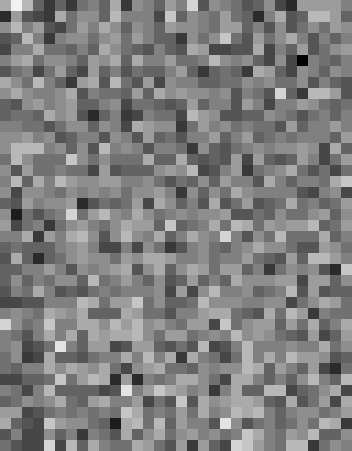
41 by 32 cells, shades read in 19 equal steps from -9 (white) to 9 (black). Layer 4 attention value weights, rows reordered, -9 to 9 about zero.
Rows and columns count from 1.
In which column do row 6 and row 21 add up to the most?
28
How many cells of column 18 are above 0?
15
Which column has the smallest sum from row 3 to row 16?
3
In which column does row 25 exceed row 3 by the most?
31
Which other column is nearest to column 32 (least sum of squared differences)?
10
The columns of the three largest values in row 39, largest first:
11, 32, 4
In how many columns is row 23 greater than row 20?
15
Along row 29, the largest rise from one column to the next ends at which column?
29
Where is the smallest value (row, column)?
1, 2
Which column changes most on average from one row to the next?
21
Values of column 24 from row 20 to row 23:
1 1 -1 -3
